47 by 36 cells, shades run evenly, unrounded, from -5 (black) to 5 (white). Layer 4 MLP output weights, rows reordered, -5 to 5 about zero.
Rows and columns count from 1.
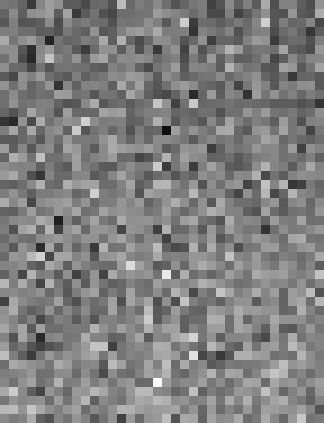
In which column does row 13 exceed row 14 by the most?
4
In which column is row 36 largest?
17
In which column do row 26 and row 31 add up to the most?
19
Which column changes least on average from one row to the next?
15
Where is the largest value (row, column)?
43, 18
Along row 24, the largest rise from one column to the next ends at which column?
30
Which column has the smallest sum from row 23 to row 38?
5
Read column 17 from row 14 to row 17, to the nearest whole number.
0 -1 -1 1
